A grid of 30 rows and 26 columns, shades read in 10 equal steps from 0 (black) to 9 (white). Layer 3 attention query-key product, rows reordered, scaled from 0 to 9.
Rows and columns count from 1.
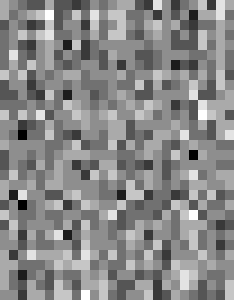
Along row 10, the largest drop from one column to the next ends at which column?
23
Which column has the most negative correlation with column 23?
22
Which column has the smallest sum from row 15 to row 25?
14
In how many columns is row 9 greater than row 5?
9
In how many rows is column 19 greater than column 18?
8
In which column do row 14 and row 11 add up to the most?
26
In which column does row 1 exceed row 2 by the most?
18
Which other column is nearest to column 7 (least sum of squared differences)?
12
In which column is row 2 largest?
6
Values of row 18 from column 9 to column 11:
5 2 7
